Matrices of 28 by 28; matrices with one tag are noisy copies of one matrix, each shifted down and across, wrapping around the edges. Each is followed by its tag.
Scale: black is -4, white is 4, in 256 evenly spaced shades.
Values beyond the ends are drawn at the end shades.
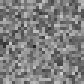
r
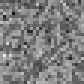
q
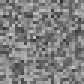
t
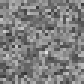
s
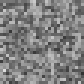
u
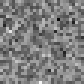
t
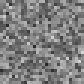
s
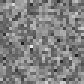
t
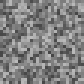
q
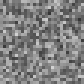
r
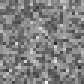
t
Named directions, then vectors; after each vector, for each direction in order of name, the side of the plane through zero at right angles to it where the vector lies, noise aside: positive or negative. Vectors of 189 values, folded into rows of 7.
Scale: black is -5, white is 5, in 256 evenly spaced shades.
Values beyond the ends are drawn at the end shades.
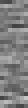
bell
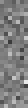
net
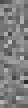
positive, negative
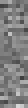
negative, positive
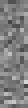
positive, positive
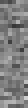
positive, positive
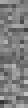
negative, positive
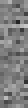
negative, negative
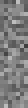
positive, positive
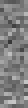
positive, positive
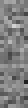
negative, negative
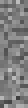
negative, positive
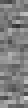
positive, positive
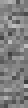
negative, negative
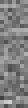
positive, negative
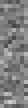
positive, positive
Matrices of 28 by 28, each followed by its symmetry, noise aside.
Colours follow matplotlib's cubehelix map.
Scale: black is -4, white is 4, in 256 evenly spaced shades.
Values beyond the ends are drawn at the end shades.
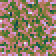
same after a half turn.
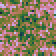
same after a half turn.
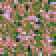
same after a half turn.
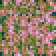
mirrored top to bottom.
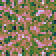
mirrored top to bottom.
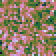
antisymmetric.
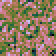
symmetric.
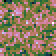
same after a half turn.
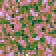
same after a half turn.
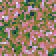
symmetric.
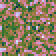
mirrored top to bottom.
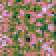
mirrored top to bottom.
